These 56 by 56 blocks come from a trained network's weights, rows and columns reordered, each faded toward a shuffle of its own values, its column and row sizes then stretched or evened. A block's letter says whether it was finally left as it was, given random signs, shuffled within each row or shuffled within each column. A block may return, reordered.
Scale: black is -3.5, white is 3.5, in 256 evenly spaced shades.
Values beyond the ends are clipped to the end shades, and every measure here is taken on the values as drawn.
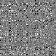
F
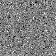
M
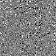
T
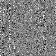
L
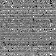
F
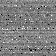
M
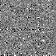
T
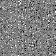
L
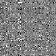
F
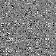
T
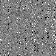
L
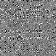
F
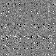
T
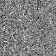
L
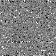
M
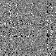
T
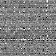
F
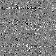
T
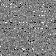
M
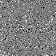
M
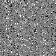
L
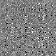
F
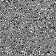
M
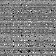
F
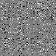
F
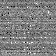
M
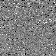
M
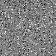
L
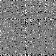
T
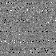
M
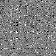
T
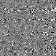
T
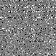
M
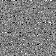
M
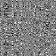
F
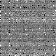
F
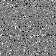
M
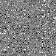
T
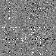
T
